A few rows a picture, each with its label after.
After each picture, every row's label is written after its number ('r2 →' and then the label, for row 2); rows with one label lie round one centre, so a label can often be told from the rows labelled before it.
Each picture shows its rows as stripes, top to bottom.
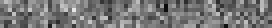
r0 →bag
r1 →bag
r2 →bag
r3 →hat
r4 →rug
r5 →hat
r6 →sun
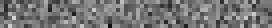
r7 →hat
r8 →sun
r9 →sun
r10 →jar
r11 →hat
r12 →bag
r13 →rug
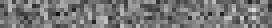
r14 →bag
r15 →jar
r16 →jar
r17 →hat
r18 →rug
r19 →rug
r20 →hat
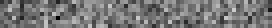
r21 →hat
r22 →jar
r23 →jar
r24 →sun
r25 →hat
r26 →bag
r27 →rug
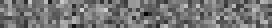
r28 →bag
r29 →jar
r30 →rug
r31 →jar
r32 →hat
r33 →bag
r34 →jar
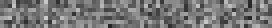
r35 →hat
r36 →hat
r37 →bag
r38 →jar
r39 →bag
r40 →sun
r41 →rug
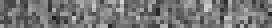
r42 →sun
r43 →sun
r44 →sun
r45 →jar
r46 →hat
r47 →hat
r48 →rug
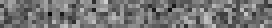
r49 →rug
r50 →jar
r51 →rug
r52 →sun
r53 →sun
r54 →sun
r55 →bag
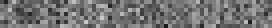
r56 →hat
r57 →rug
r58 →jar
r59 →hat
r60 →rug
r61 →hat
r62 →bag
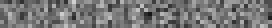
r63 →hat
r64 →rug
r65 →bag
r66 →jar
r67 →jar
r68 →rug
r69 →bag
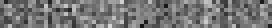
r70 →sun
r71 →bag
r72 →hat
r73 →bag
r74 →sun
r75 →sun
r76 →jar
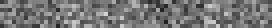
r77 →jar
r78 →bag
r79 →hat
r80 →rug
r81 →sun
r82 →bag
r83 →hat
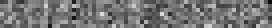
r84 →jar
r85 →bag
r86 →jar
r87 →rug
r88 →jar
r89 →bag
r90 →sun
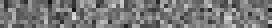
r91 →sun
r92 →sun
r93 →jar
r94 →hat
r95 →hat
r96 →rug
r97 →jar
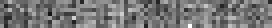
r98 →jar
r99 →sun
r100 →bag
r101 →sun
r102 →hat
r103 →sun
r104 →sun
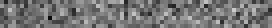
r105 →sun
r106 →rug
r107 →jar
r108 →jar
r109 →sun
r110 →hat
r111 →rug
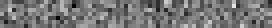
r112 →jar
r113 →jar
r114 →bag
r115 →rug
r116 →hat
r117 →sun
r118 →sun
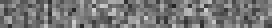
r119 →sun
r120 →rug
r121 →sun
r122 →sun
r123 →bag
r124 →bag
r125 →hat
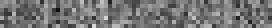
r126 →rug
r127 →rug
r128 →hat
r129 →hat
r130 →rug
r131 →hat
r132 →sun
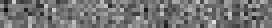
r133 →hat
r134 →rug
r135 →sun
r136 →rug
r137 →sun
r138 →bag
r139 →bag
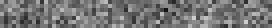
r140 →rug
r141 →jar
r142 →bag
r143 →rug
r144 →sun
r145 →hat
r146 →sun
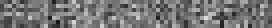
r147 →hat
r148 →bag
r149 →hat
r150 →bag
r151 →sun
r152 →hat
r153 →hat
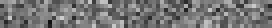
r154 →rug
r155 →jar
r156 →bag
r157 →rug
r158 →jar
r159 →sun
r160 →sun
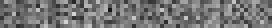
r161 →jar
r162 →hat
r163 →rug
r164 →hat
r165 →jar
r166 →bag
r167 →hat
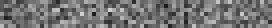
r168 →hat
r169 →bag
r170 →sun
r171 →rug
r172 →hat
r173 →bag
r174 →rug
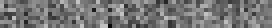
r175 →bag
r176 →sun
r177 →rug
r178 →sun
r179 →hat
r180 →rug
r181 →rug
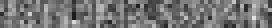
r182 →jar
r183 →rug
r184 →rug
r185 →jar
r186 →jar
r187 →bag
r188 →bag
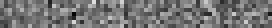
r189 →sun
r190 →sun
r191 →bag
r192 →jar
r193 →sun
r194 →hat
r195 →sun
